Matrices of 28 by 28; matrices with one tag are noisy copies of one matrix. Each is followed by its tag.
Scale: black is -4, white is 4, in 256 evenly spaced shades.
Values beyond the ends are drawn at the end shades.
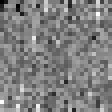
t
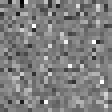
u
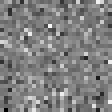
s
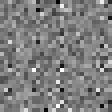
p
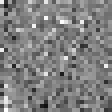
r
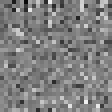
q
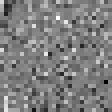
r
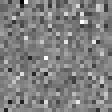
u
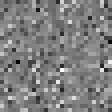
p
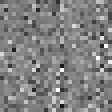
p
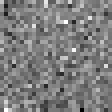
r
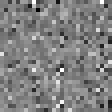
p
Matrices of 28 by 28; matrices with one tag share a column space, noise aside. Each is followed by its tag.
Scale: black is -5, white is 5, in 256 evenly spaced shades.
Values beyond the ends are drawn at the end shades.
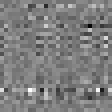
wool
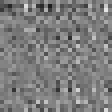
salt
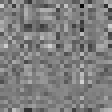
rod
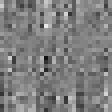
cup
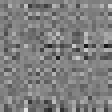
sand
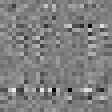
wool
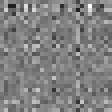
salt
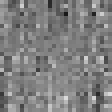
cup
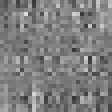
cup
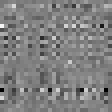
wool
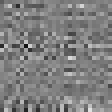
sand
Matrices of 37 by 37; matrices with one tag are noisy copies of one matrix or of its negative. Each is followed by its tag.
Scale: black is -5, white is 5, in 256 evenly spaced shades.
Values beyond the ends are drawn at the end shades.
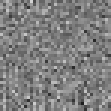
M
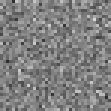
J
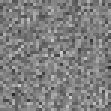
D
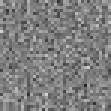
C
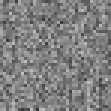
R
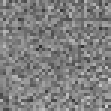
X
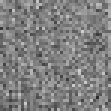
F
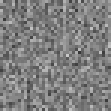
C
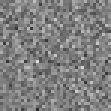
J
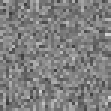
M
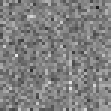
R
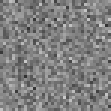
J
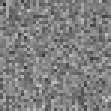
M
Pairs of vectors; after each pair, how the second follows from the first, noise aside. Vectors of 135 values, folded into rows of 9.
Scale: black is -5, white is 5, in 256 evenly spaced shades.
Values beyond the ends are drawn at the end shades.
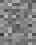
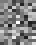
wrapped around, negated, scaled up.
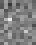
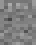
negated, shrunk.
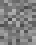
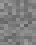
reversed, shrunk.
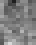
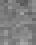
reversed, negated, shrunk.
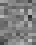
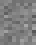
wrapped around, shrunk.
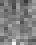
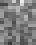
reversed.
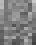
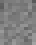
negated, shrunk.
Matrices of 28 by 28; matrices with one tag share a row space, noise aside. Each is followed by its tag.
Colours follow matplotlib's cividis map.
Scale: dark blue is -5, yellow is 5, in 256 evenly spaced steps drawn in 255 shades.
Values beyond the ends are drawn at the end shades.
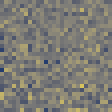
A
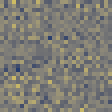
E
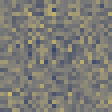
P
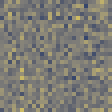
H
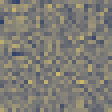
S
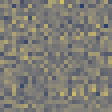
A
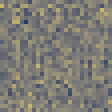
P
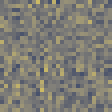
S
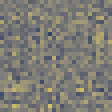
S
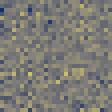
A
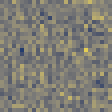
H
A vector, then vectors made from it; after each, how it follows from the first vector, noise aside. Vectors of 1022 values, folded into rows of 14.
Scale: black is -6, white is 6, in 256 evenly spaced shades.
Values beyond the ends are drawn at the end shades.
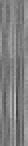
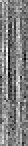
wrapped around, scaled up.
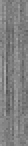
wrapped around, shrunk.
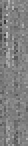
wrapped around, negated, partly zeroed.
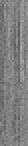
wrapped around, negated, shrunk.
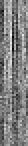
reversed, negated, scaled up.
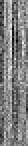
reversed, negated, scaled up.
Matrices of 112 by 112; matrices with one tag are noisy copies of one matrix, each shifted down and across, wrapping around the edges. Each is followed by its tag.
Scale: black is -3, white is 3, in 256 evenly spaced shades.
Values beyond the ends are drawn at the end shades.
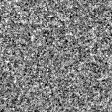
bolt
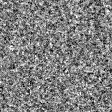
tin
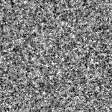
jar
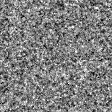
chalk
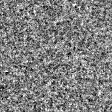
bolt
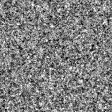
jar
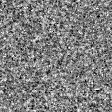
bolt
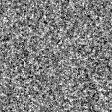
tin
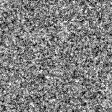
chalk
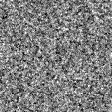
tin
